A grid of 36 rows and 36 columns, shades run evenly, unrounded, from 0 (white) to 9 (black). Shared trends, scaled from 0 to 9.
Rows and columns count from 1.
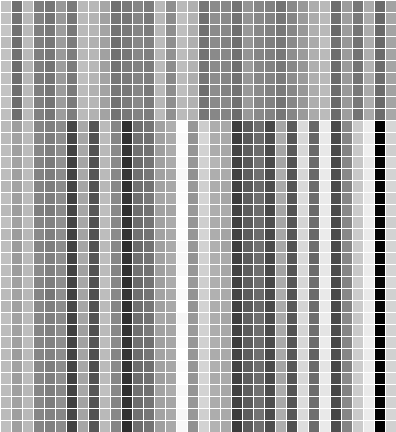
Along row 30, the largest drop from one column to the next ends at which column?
36
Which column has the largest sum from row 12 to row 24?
35
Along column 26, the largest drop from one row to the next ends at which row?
11
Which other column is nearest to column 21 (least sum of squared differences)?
16
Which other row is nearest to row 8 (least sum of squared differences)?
3
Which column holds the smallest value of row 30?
17
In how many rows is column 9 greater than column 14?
26
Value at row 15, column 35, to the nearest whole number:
9
